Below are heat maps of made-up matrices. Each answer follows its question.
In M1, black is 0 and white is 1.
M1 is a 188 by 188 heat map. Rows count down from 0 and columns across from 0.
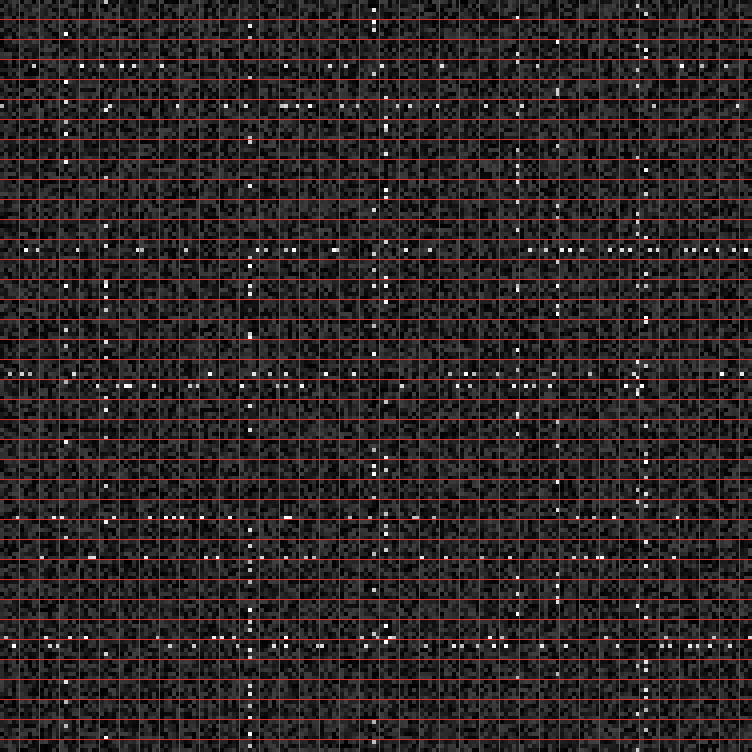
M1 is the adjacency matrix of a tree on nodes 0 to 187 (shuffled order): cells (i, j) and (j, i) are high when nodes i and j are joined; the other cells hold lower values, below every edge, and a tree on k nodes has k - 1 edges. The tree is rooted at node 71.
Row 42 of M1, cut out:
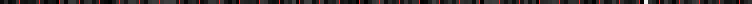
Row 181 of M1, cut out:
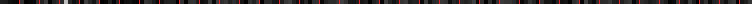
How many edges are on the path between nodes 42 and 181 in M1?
4
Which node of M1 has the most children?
62
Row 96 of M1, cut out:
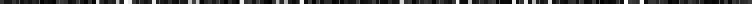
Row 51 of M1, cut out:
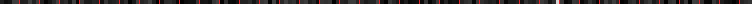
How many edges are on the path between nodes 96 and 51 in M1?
3
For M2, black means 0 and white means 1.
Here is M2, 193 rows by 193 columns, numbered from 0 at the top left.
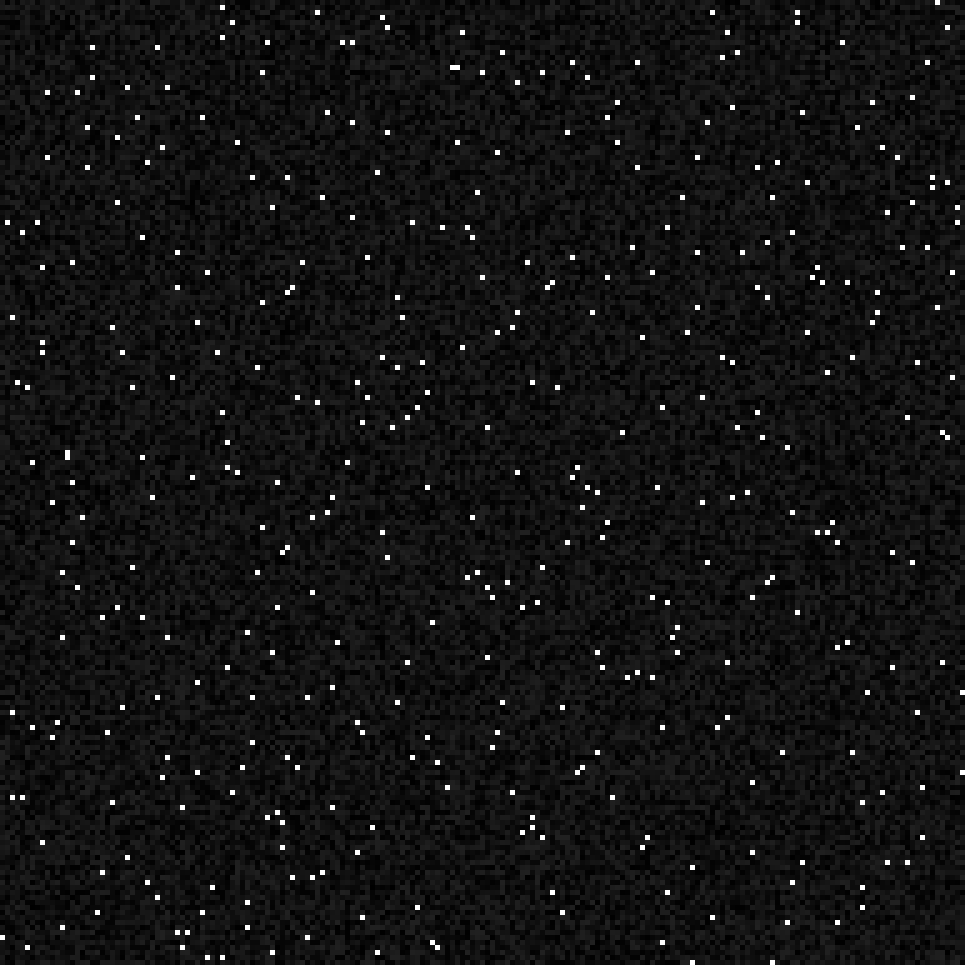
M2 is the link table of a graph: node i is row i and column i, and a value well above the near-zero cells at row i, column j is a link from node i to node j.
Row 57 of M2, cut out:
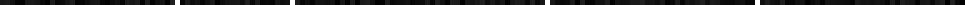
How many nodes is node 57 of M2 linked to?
4
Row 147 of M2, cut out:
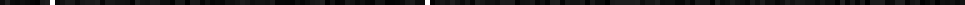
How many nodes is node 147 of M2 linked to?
2
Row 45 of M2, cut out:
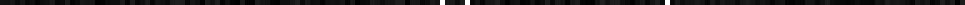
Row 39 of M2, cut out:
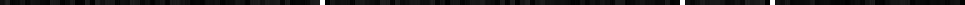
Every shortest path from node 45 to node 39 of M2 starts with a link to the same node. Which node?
node 93
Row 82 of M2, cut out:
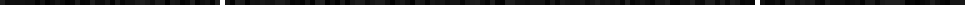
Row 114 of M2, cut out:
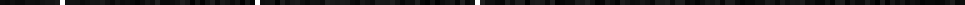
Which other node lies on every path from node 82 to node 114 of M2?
node 151
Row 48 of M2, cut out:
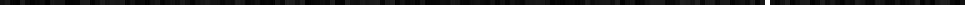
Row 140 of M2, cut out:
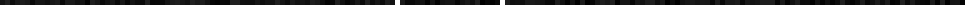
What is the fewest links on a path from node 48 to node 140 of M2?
4
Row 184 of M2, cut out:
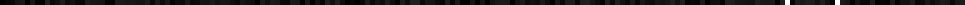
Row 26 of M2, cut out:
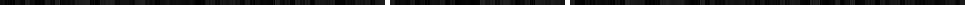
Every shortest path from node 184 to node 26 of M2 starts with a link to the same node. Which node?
node 167
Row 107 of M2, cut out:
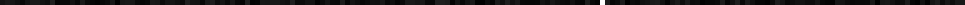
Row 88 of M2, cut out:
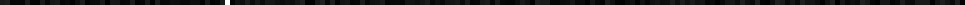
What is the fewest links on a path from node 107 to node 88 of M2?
4
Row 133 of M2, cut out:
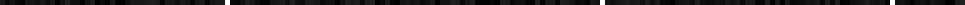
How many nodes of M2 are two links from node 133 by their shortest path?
4
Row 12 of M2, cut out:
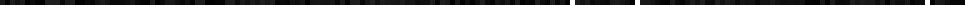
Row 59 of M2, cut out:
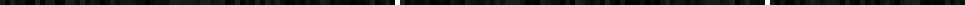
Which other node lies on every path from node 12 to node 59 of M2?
node 79
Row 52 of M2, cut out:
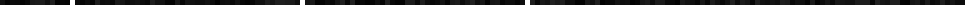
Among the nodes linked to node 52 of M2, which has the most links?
node 14
